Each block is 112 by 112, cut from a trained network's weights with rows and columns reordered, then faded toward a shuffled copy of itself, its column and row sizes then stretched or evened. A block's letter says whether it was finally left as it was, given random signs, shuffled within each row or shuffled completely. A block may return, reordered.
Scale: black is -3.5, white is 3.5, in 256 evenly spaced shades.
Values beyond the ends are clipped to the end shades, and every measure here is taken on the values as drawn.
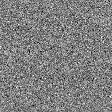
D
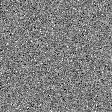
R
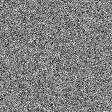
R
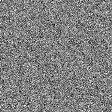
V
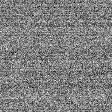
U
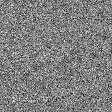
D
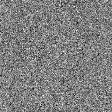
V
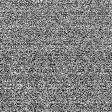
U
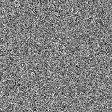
U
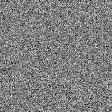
U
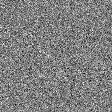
D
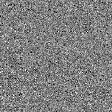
U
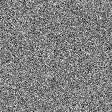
R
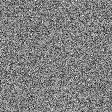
R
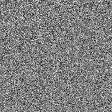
V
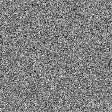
V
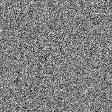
V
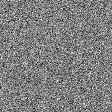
D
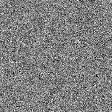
V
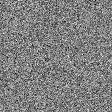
R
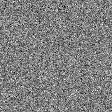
D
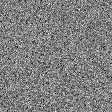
R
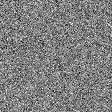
R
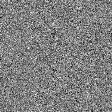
V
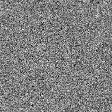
U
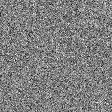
R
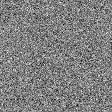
D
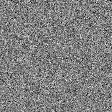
D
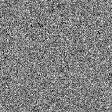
U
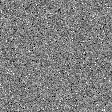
R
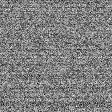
D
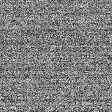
U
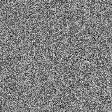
V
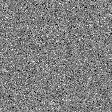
D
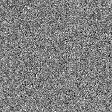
U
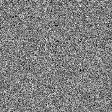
V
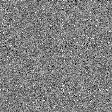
V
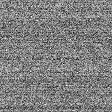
D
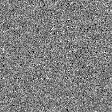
V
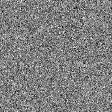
V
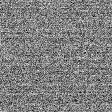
D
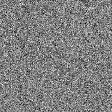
U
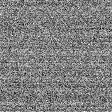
D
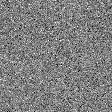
R
